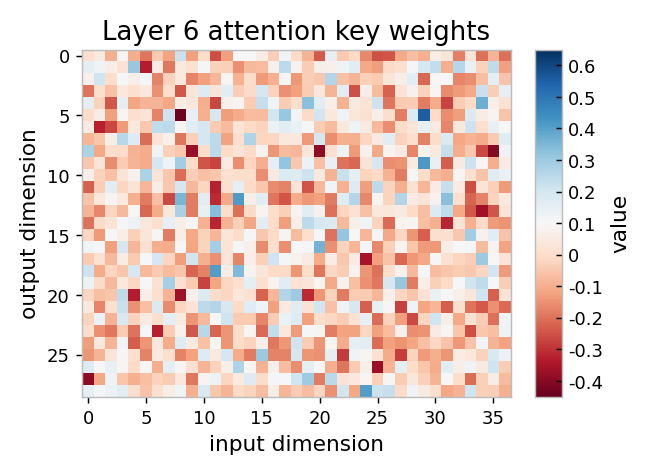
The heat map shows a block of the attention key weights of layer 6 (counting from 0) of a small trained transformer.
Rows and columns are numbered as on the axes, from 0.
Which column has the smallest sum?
9
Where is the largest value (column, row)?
29, 5
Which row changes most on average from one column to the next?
12
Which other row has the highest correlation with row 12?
11
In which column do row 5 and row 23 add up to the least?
6
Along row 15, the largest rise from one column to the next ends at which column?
22
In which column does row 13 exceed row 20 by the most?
8
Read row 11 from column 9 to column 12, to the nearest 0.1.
-0.1 0 -0.3 0
